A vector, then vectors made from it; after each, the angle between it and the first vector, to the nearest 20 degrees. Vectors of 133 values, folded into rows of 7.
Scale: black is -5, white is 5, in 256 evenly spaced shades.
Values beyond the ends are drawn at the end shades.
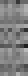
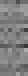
20 degrees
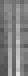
80 degrees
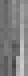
80 degrees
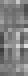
140 degrees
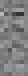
100 degrees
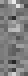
100 degrees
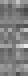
160 degrees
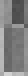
80 degrees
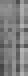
60 degrees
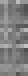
160 degrees
